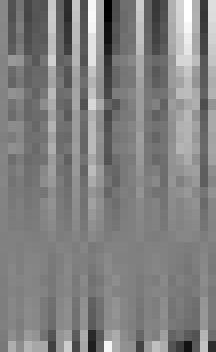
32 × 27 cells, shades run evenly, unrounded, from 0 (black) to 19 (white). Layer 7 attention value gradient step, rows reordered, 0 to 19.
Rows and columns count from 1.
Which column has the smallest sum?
14
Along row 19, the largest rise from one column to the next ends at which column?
12
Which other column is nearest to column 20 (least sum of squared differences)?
4
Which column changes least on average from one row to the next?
1
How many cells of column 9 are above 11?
2
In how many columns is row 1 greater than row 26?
11
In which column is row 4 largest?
24
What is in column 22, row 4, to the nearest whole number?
13
